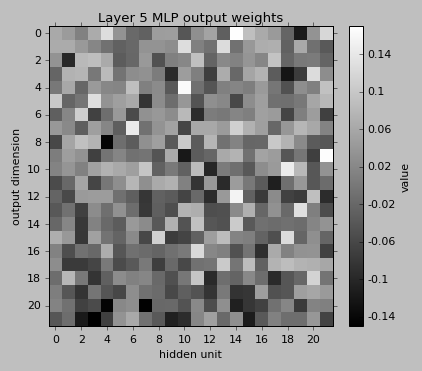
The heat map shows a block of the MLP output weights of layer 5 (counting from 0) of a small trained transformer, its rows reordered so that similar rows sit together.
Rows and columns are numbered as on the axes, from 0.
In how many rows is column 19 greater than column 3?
12
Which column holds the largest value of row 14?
14
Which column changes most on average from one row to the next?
10
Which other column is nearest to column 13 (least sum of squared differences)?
0
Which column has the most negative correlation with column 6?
17
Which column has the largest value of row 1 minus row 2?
1
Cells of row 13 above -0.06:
20
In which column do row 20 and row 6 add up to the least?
4
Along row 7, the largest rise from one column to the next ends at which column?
6
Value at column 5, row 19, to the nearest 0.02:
-0.06
